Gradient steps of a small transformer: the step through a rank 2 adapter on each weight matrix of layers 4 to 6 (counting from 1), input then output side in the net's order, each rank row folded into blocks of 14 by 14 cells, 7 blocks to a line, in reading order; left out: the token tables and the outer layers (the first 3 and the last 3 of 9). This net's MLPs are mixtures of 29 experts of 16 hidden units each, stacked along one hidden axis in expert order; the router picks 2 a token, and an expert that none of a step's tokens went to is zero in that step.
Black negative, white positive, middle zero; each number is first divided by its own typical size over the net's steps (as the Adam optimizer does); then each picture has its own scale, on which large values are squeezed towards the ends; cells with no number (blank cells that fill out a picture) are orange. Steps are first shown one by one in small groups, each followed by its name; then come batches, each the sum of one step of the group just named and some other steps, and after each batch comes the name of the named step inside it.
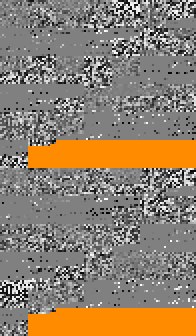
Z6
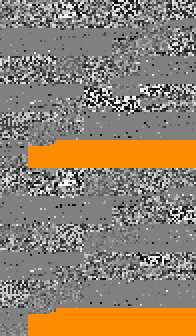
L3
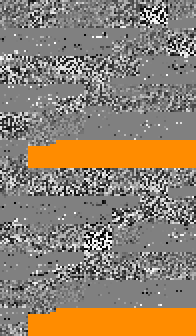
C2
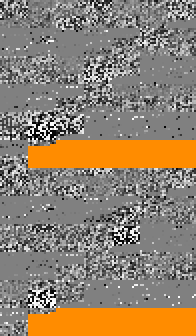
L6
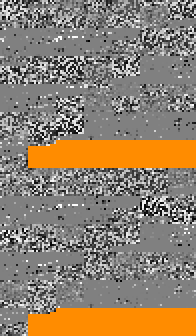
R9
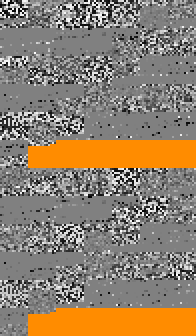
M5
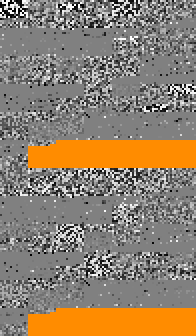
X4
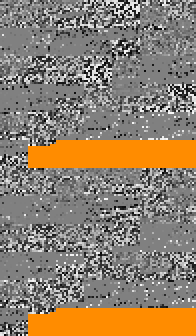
Z6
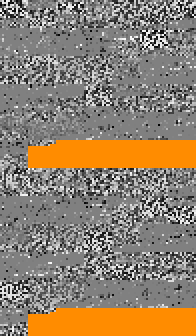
X4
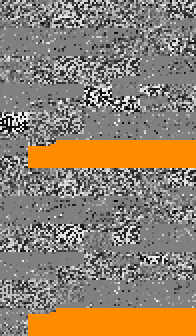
L3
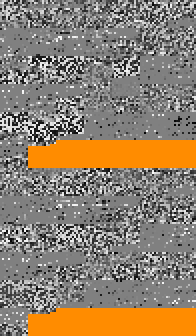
R9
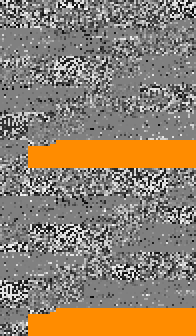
X4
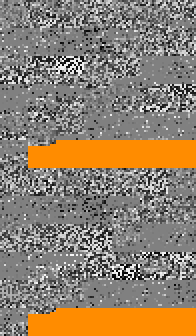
C2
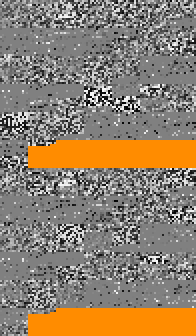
L3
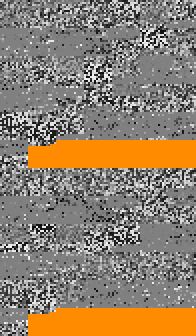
L6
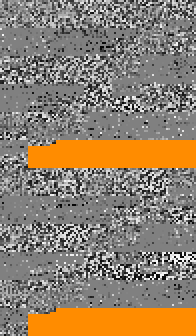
L3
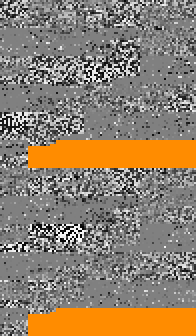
M5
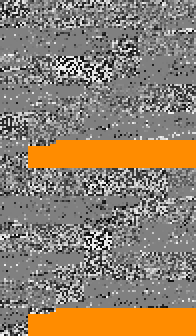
C2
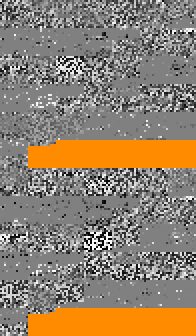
C2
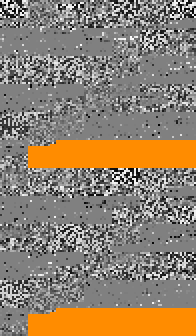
X4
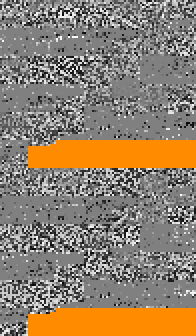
R9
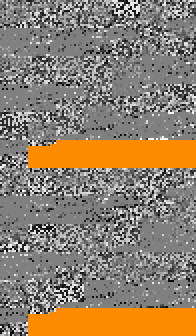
Z6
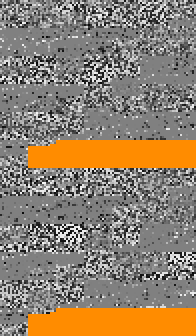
M5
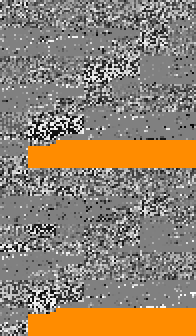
L6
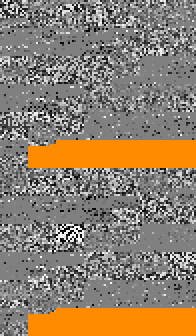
M5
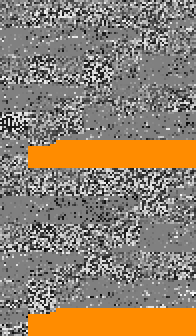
Z6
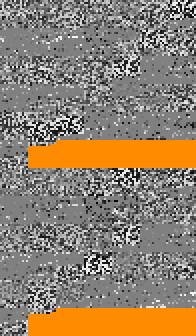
R9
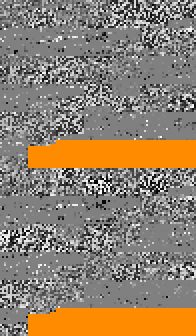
R9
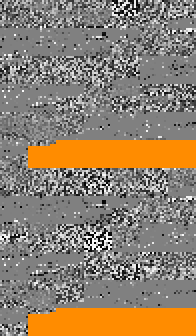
C2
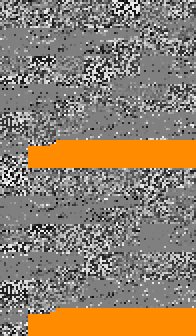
Z6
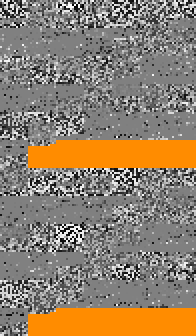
X4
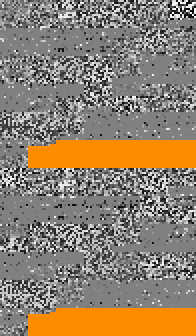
L3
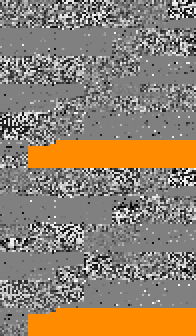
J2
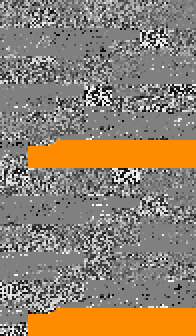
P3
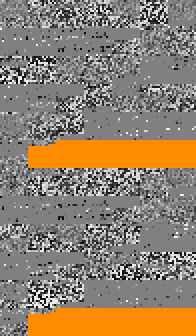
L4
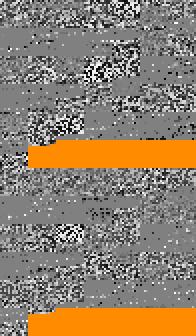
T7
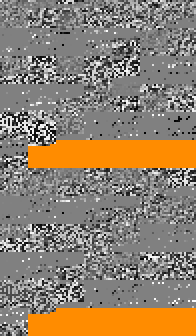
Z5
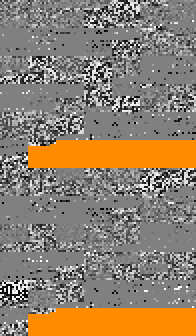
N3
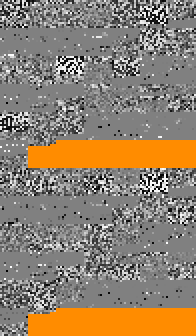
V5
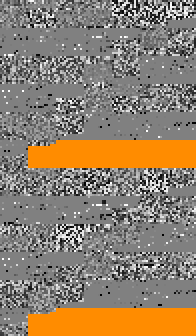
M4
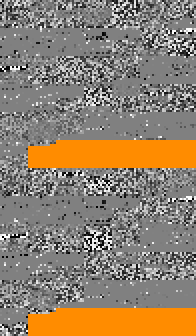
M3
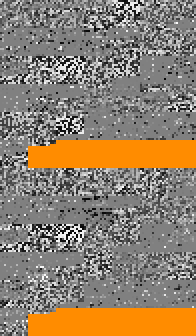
T7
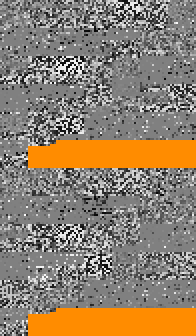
T7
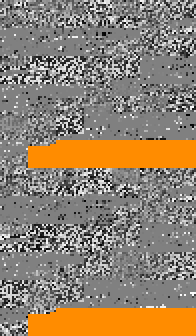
M3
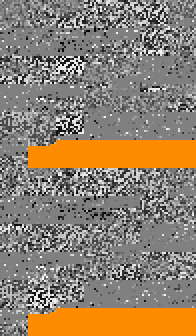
L4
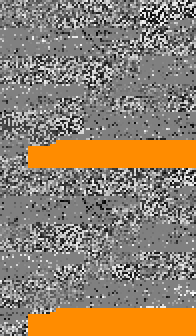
N3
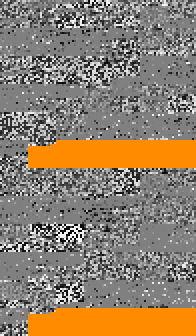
Z5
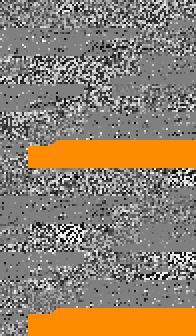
N3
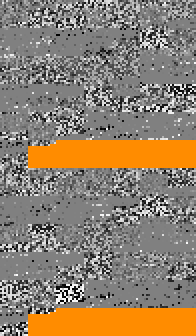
P3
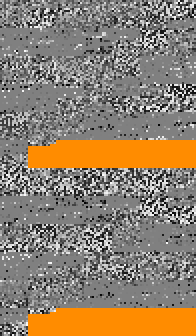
M4
